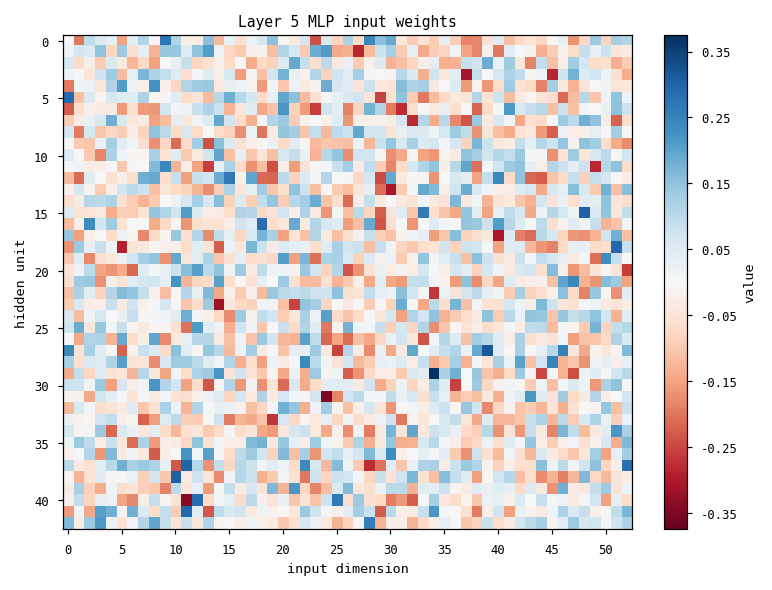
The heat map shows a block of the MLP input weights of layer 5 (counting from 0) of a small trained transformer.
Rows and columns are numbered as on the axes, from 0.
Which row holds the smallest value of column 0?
6
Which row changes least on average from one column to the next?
42
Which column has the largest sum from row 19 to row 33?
10
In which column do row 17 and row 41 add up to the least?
13
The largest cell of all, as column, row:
34, 29
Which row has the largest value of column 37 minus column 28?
37
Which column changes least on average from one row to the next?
35
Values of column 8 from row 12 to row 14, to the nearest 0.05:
0.2 -0.1 -0.1
